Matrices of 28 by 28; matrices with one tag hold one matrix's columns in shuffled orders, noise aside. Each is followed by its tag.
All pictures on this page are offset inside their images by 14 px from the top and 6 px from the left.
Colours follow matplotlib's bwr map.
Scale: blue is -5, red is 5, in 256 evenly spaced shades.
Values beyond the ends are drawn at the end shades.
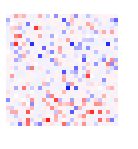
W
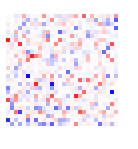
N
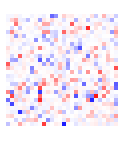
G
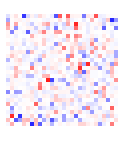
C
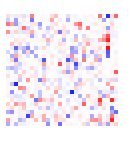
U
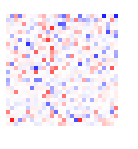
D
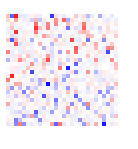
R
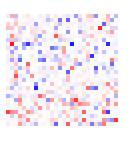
W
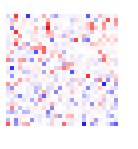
R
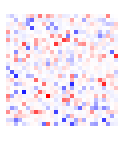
N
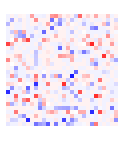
N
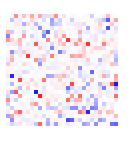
N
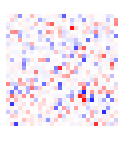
G
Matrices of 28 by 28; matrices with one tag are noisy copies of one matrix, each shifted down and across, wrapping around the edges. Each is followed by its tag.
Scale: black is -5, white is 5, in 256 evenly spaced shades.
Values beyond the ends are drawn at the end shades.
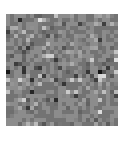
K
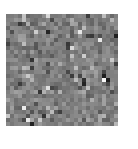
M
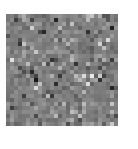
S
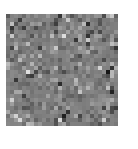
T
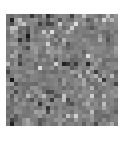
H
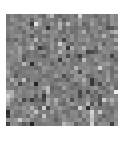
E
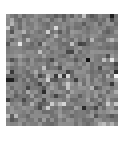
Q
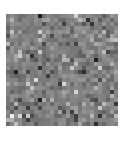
S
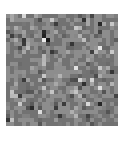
M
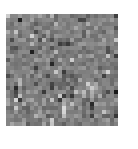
E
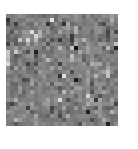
E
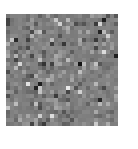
T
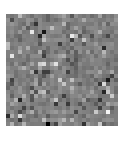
T
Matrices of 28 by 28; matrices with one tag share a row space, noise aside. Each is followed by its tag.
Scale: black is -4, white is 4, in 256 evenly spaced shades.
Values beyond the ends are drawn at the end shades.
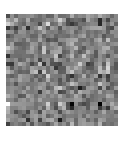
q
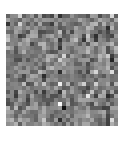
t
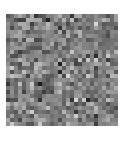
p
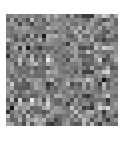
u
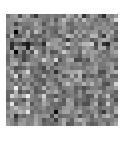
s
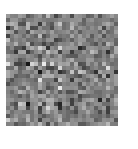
q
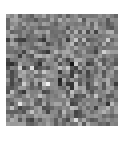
p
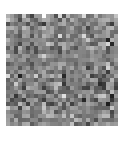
t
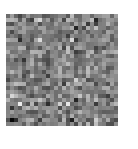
p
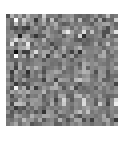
s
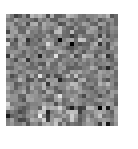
q
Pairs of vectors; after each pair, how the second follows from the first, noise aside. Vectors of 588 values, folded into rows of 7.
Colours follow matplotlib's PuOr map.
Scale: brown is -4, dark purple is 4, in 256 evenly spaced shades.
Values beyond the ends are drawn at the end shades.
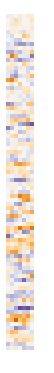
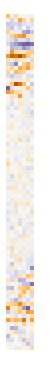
reversed, negated, partly zeroed.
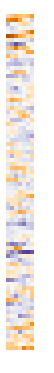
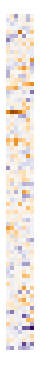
reversed, negated, partly zeroed.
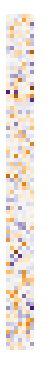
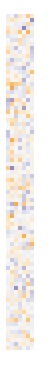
wrapped around, negated, shrunk.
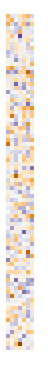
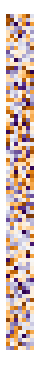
scaled up.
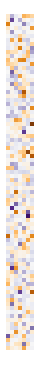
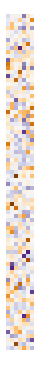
wrapped around.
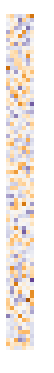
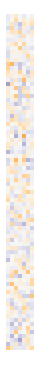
reversed, shrunk.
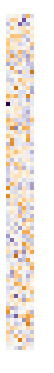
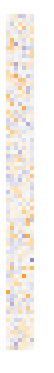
reversed, shrunk.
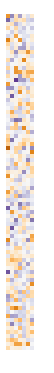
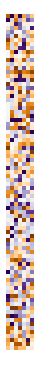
scaled up.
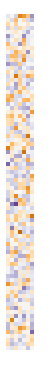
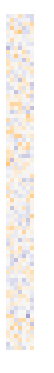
wrapped around, negated, shrunk.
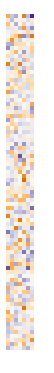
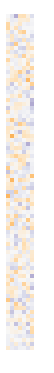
wrapped around, negated, shrunk.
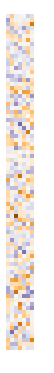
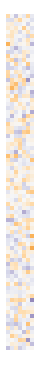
wrapped around, negated, shrunk.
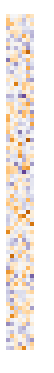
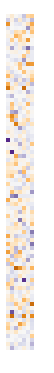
reversed, negated, partly zeroed.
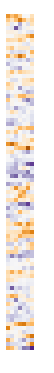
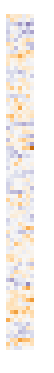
wrapped around, negated, shrunk.
